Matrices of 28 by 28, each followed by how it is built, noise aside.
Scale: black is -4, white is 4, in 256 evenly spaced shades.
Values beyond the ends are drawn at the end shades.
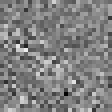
lower triangular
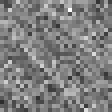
Toeplitz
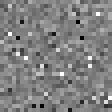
sparse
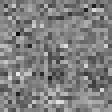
low rank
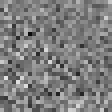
lower triangular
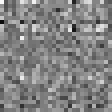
low rank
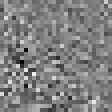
lower triangular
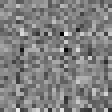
low rank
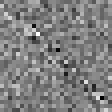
banded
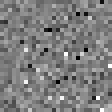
sparse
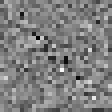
banded
